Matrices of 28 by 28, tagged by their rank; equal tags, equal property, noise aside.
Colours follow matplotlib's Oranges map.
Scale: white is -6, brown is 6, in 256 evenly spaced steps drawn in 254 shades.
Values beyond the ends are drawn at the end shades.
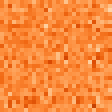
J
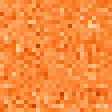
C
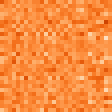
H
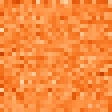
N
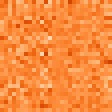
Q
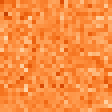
N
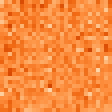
C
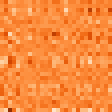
H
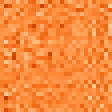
J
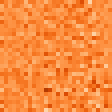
N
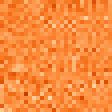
N
